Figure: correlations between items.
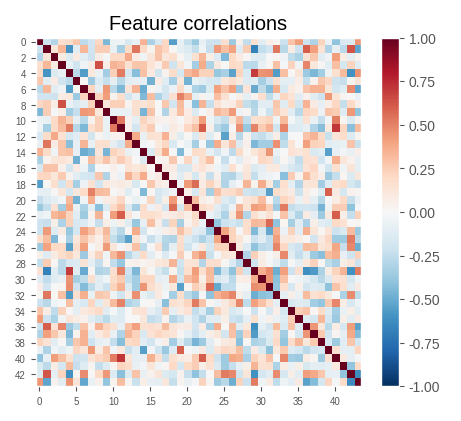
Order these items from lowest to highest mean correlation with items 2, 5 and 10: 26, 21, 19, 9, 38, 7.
7, 9, 38, 19, 21, 26
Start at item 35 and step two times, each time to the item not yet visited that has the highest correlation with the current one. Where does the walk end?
43
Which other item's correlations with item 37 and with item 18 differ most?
21
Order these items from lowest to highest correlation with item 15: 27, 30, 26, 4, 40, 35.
35, 27, 26, 4, 30, 40
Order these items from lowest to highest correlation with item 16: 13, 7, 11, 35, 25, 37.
7, 35, 25, 11, 13, 37
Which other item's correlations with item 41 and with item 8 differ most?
3
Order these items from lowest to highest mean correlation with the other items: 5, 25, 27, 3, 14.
5, 25, 14, 27, 3
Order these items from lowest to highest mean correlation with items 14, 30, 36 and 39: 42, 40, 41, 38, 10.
38, 41, 42, 40, 10
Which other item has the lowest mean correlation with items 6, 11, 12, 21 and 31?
25
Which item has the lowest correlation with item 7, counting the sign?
14
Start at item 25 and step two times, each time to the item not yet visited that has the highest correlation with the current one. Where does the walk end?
1
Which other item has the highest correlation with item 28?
18
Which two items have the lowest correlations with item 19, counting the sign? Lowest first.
31, 14
